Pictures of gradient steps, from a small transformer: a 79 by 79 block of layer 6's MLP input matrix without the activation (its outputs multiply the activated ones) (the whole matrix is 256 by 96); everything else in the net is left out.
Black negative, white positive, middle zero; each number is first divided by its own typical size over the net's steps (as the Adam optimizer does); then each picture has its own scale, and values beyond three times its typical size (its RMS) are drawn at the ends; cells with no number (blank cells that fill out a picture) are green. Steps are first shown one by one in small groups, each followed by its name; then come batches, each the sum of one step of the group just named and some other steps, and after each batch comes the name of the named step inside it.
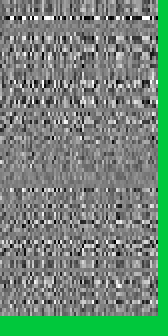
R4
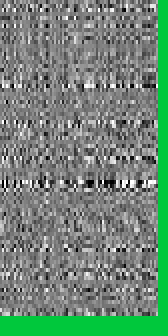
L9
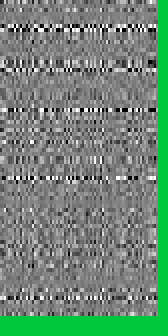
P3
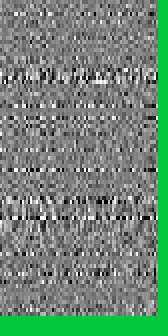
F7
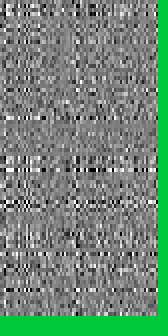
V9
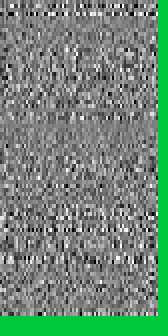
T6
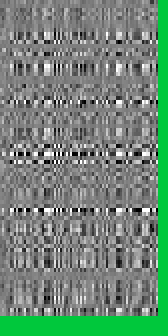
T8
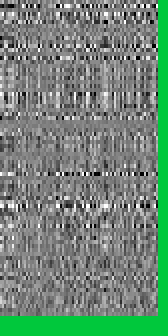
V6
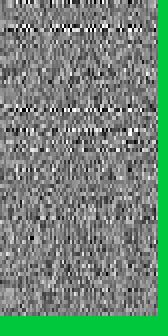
F7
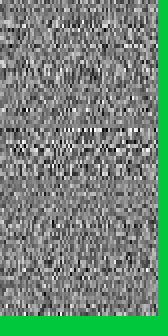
T8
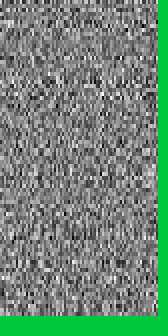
L9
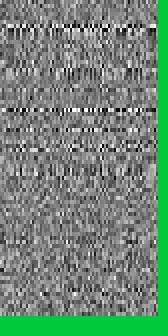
P3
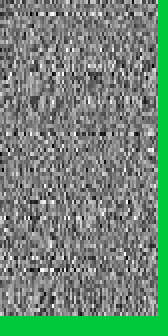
T6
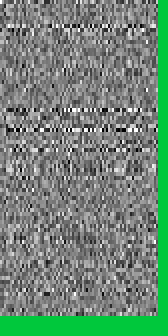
V9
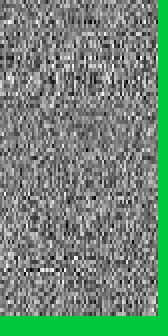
V6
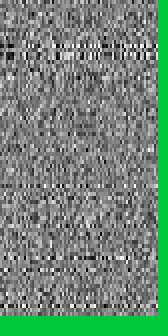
V6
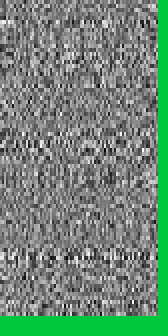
L9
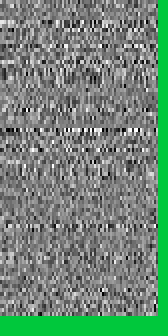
T6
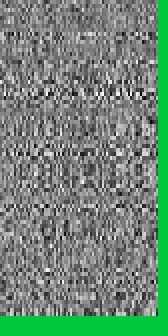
T8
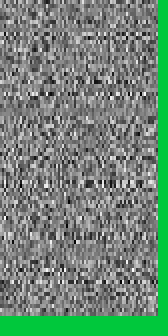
L9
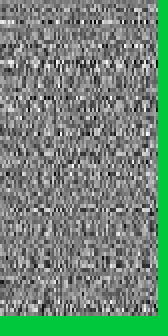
T8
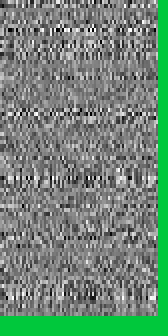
V6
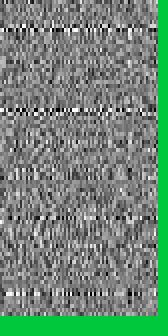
F7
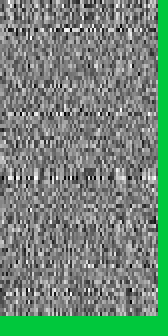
R4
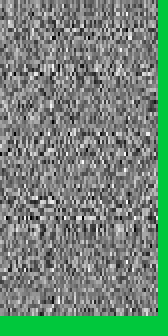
T8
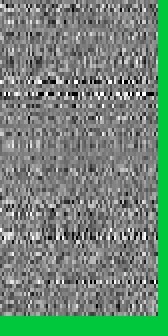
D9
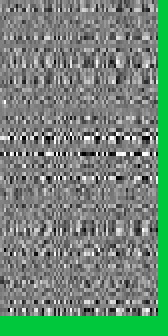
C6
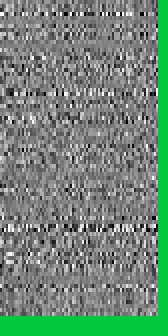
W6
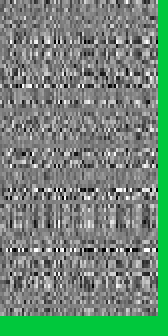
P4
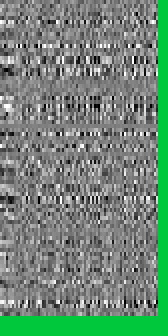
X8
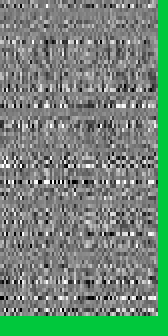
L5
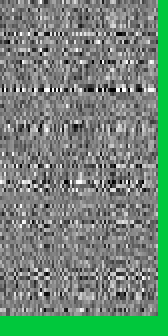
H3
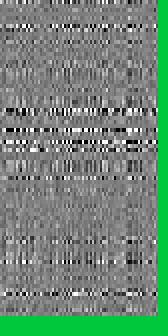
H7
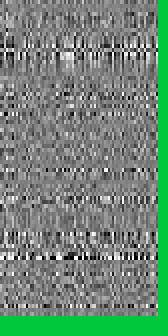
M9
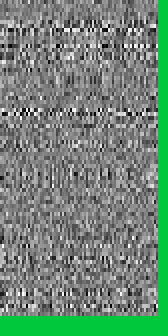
M9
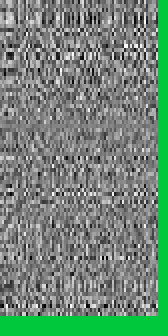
M9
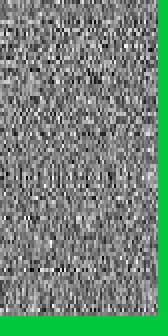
P4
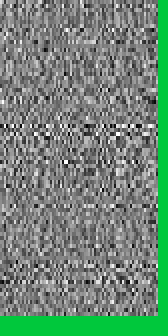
C6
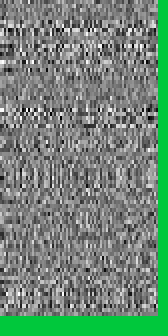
X8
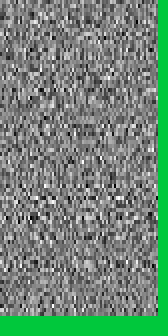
H3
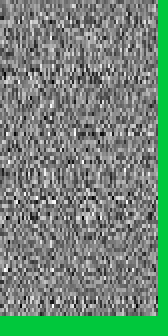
X8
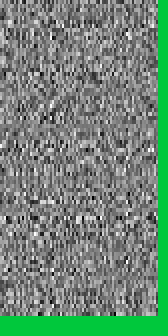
X8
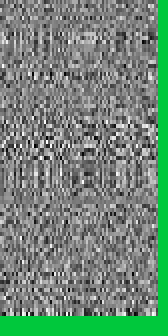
C6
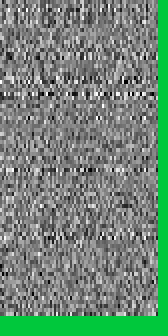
D9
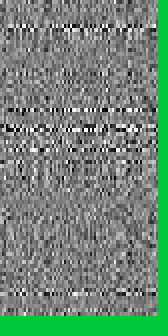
H7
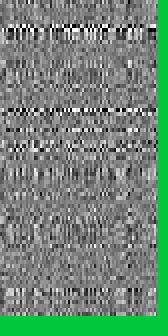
H7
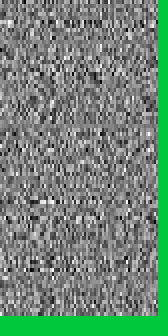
X8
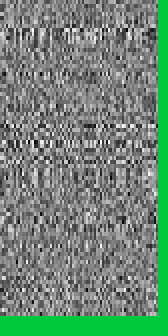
W6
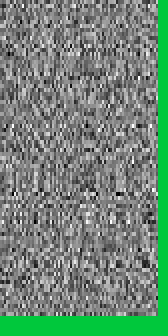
P4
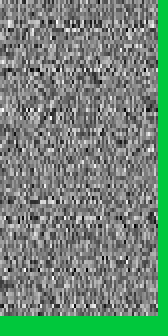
X8
